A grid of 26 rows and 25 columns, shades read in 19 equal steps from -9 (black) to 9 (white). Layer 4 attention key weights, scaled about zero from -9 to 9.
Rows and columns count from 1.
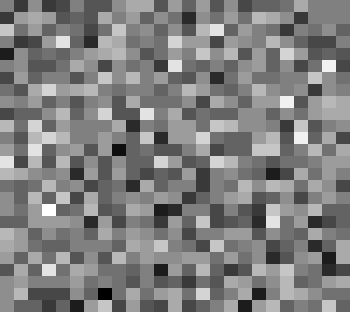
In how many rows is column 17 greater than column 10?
11
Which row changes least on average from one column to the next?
24
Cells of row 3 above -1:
13
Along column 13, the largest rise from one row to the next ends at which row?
19
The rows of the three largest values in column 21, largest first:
9, 5, 23
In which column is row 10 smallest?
1
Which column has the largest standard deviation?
4
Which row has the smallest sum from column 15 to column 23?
15
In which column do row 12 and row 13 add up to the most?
3
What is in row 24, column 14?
-5
